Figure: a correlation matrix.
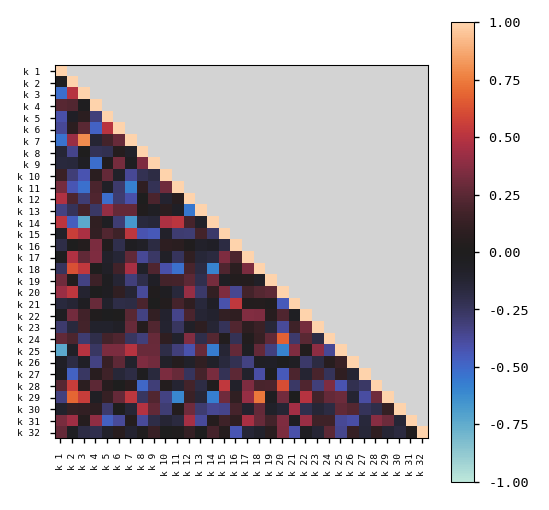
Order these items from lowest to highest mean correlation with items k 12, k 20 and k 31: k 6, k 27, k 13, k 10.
k 13, k 27, k 6, k 10
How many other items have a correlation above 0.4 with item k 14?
3
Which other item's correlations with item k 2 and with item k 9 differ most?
k 15
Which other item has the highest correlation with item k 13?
k 5
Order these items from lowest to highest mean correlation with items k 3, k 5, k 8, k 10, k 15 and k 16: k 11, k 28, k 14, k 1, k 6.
k 1, k 14, k 11, k 28, k 6
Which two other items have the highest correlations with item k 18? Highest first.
k 29, k 2
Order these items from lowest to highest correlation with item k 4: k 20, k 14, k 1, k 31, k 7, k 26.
k 26, k 7, k 20, k 14, k 1, k 31
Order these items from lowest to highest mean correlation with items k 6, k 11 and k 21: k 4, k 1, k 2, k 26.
k 2, k 1, k 4, k 26
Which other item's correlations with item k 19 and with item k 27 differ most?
k 20
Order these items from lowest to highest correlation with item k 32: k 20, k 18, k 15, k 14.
k 18, k 15, k 14, k 20
